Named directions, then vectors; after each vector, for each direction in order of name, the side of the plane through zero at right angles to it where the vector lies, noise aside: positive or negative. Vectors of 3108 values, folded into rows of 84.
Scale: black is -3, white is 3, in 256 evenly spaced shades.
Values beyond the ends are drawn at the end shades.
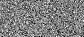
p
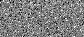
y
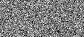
positive, positive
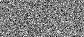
negative, negative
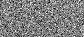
negative, positive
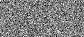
negative, negative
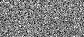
positive, positive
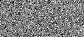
negative, positive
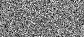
negative, positive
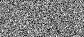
positive, positive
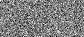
negative, negative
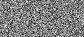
positive, negative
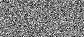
negative, negative
